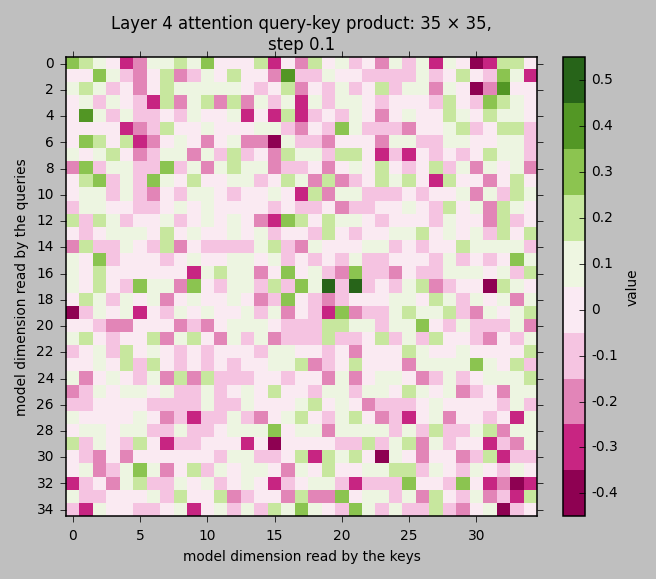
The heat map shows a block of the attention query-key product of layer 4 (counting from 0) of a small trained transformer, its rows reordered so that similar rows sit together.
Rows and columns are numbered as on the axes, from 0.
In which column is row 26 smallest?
22
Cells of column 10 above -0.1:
26
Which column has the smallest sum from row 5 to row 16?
5
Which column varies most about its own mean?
15
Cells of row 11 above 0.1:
2
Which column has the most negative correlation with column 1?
17
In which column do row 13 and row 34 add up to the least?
1
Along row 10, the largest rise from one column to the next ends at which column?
18
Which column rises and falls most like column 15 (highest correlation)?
13
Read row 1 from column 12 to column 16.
0.2 0 0 -0.2 0.4
